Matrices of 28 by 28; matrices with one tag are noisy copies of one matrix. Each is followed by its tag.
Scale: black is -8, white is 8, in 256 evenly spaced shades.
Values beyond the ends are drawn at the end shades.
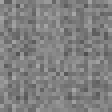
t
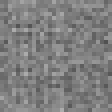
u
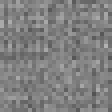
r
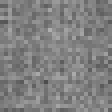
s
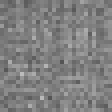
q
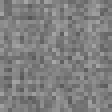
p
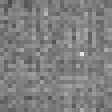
q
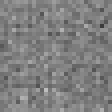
u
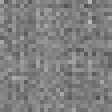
t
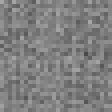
t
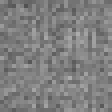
q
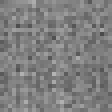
u
